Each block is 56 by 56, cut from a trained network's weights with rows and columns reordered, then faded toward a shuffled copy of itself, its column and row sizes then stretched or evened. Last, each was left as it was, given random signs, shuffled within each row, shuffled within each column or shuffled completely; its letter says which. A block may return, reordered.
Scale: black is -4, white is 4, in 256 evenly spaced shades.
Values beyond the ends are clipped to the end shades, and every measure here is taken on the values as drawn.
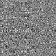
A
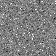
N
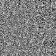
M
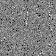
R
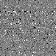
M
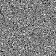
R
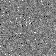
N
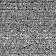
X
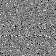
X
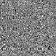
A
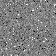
N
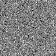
R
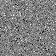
N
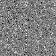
R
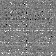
A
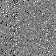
R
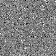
X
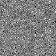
A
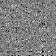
A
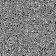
N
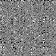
A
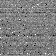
X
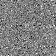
X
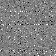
M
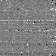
A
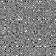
A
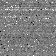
X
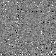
M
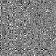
A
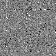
M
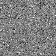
X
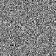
A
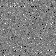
X
